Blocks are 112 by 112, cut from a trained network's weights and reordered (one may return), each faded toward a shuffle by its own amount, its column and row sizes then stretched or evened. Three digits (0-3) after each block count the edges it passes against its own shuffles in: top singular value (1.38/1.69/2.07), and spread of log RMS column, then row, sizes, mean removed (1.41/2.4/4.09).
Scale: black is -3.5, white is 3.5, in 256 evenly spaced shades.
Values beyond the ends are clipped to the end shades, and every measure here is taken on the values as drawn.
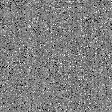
0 0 1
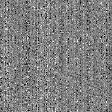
2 2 0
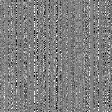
3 3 0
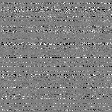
2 1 3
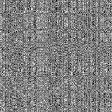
3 1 1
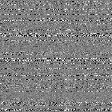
2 0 3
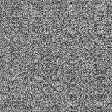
3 1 0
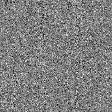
0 1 0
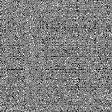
2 1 0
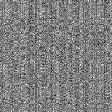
3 0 1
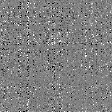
0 2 2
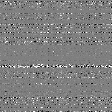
2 1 3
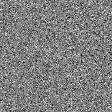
0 1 0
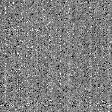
1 1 1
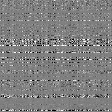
3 1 3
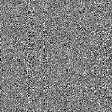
2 2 1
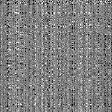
3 2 2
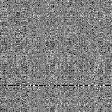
3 1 1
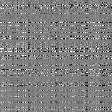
3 1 3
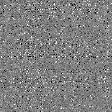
0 1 2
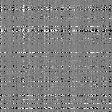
3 2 3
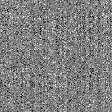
2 1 1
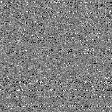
2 0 2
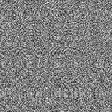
3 0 0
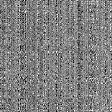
3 2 1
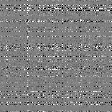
1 2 3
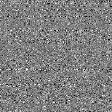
0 1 2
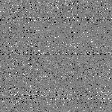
0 1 2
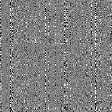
3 3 1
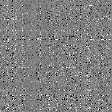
0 2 2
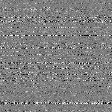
2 0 3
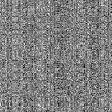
3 1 0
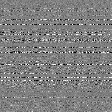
3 0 3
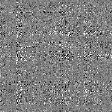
0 2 2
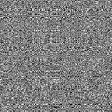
3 0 2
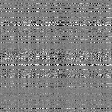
3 0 3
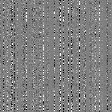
3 3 1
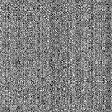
3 0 1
